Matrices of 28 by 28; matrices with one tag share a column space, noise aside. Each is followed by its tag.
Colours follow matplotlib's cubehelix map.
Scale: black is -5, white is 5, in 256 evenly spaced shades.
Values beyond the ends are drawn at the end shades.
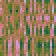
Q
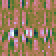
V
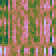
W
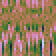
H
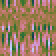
H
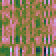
W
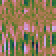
H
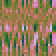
H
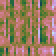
W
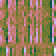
W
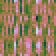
Q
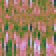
H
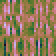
Q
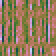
W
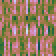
Q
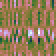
V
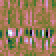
V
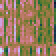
W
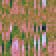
H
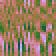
H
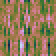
Q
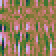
H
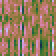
Q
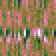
V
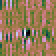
V
